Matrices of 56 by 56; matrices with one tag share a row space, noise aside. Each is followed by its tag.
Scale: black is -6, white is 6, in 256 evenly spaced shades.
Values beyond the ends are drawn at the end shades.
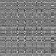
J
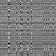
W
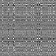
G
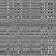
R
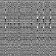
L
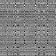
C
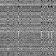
R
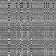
W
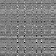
J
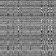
R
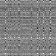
L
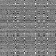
C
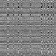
R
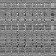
J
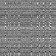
L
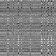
R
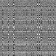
G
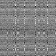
C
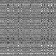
R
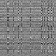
R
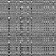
W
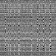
L
